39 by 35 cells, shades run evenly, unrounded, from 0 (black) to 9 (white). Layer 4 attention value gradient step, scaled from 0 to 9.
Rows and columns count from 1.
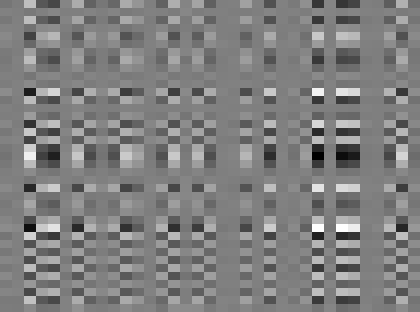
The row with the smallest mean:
20
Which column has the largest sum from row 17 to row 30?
3
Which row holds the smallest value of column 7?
29
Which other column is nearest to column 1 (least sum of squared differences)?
9
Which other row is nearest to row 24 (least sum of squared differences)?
12
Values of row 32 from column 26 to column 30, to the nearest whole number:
5 3 5 3 3
